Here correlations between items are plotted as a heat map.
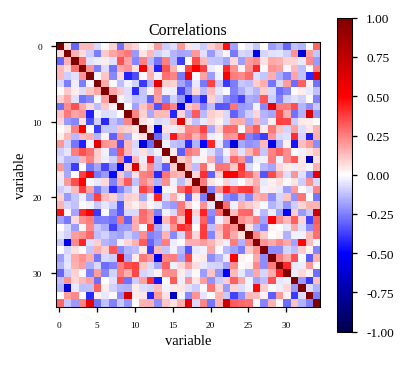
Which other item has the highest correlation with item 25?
19
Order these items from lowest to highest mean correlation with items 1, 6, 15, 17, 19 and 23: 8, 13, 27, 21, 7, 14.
13, 7, 27, 21, 14, 8
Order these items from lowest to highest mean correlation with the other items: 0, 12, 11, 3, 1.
1, 0, 12, 11, 3
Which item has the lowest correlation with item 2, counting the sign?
16
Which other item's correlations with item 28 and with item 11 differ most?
8
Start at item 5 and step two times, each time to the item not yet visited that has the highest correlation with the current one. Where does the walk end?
20
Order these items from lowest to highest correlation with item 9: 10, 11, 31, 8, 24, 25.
31, 24, 25, 8, 11, 10
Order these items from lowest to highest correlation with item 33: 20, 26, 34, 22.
34, 22, 20, 26
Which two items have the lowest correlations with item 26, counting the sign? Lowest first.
1, 12
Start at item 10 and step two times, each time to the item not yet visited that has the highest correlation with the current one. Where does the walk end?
24
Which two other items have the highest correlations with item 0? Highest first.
22, 34
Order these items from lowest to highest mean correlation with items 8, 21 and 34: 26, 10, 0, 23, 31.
10, 26, 0, 31, 23
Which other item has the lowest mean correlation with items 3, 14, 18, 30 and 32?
7
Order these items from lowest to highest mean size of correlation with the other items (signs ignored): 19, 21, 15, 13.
21, 15, 19, 13
